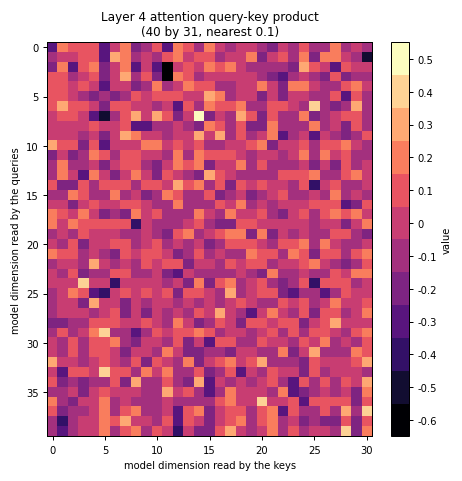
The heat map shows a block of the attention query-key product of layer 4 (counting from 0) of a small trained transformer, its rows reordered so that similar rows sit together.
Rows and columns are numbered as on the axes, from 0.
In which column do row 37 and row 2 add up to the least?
11
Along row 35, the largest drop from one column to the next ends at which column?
23
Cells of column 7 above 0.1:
6
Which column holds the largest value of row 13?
15
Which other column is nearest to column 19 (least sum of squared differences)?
9
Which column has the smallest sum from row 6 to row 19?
5
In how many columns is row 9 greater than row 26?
10
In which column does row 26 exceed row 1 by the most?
30
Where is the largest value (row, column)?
7, 14
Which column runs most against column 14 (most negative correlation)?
25
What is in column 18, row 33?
-0.3
